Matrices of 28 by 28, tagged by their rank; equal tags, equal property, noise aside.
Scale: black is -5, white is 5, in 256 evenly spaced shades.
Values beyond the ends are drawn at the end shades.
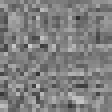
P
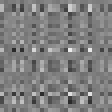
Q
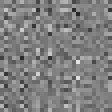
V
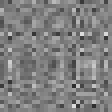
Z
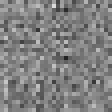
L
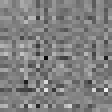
P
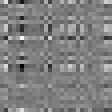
Q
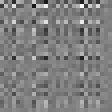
Q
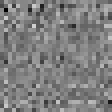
V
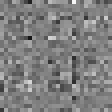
V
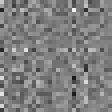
P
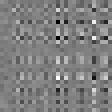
Q
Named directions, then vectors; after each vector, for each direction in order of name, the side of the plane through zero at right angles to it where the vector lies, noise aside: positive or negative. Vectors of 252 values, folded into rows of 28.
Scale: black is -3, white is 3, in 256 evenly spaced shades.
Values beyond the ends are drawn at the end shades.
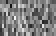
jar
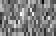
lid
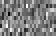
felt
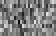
positive, negative, negative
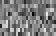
positive, positive, negative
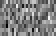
negative, negative, positive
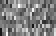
negative, positive, negative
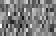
negative, negative, negative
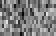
positive, negative, negative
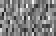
positive, negative, positive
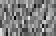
positive, negative, positive
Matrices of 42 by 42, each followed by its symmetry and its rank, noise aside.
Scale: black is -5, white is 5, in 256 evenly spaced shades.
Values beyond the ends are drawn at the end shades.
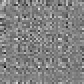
no symmetry, rank four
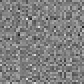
no symmetry, rank five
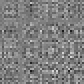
symmetric, rank three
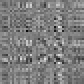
no symmetry, rank three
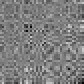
symmetric, rank four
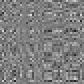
no symmetry, rank three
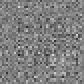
no symmetry, rank four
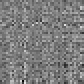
no symmetry, rank five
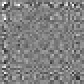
symmetric, rank three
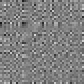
symmetric, rank three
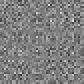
symmetric, rank four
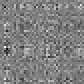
no symmetry, rank five
